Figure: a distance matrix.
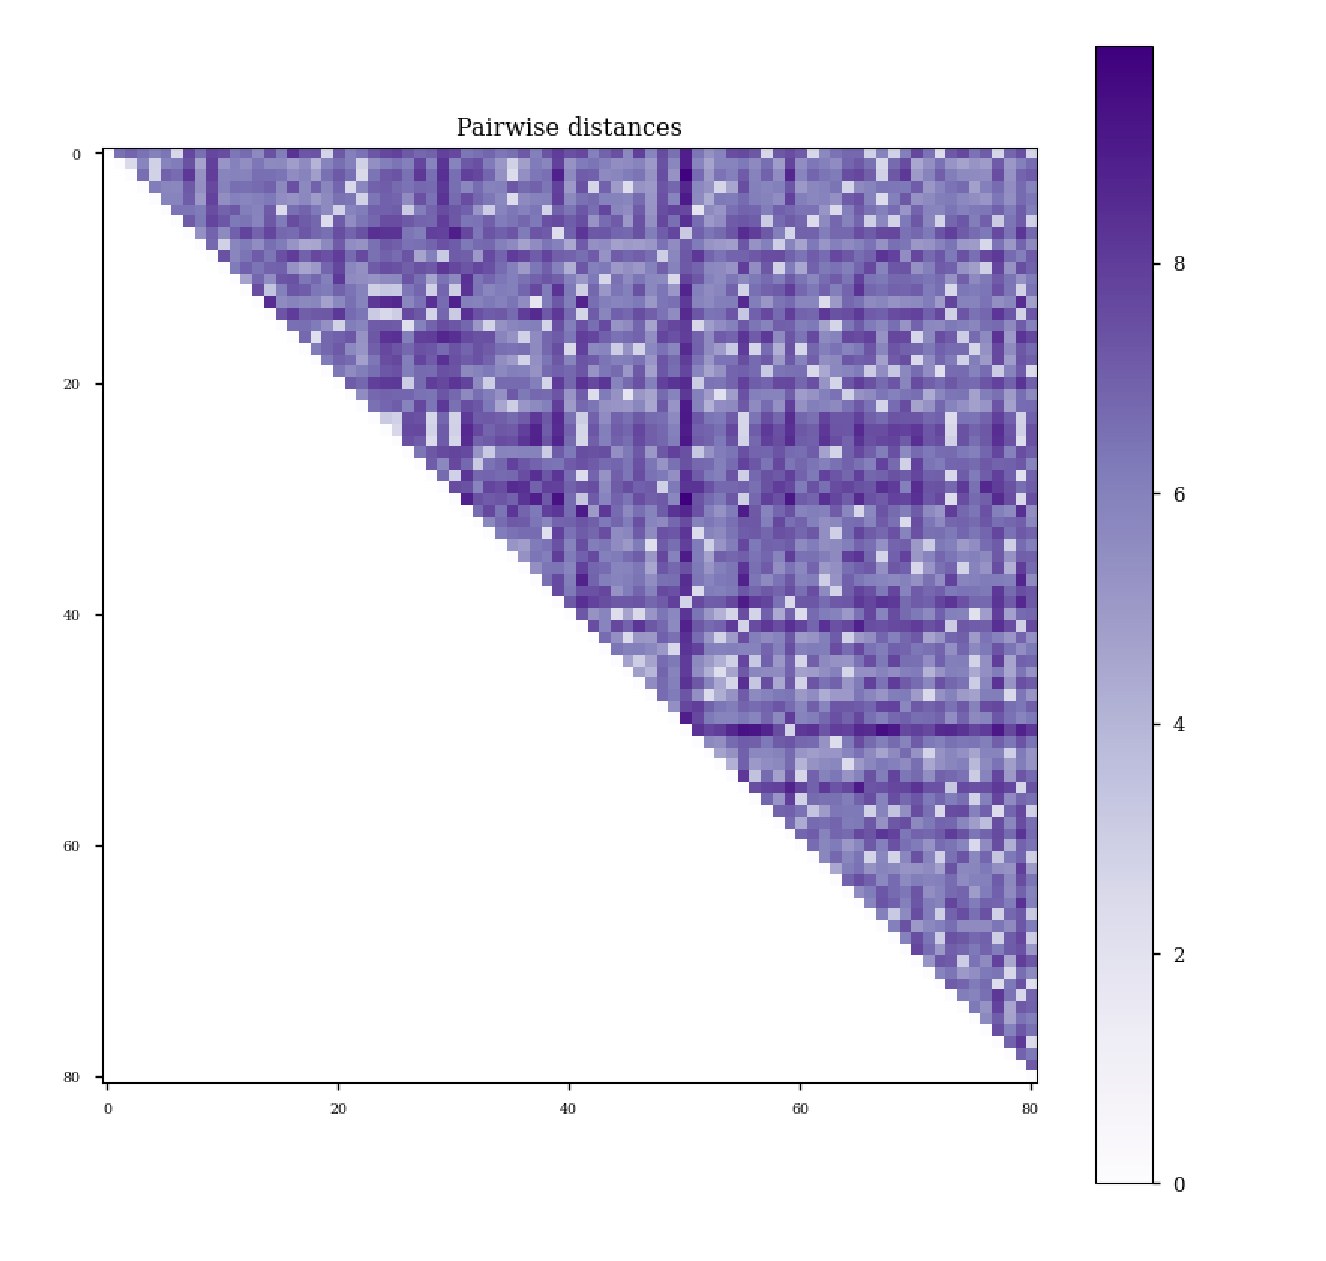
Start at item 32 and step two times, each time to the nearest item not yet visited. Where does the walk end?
27
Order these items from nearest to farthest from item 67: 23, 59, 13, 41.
13, 23, 41, 59
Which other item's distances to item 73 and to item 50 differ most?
30
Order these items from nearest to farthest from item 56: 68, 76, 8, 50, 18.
8, 76, 18, 68, 50
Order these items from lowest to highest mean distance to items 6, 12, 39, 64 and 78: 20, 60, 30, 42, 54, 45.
45, 42, 60, 54, 30, 20
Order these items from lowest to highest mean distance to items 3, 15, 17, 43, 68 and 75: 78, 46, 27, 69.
46, 78, 69, 27
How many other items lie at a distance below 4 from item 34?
4
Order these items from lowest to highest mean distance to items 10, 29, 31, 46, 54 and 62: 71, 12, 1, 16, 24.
71, 1, 16, 12, 24
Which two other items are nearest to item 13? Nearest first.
37, 62
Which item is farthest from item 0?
50
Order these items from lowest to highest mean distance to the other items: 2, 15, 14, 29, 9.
15, 2, 14, 9, 29
